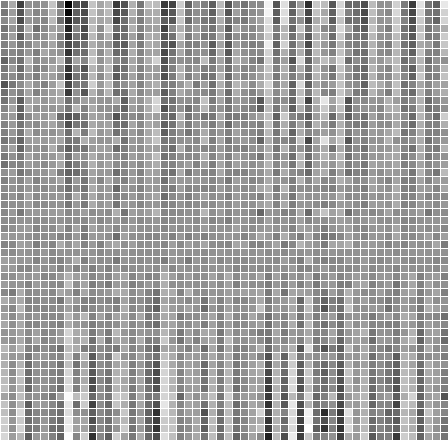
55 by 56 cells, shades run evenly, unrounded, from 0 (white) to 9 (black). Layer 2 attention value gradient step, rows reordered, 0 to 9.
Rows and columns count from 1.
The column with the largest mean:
9
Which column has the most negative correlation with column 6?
48
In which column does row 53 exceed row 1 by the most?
34
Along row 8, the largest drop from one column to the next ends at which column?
38
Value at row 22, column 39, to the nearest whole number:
5
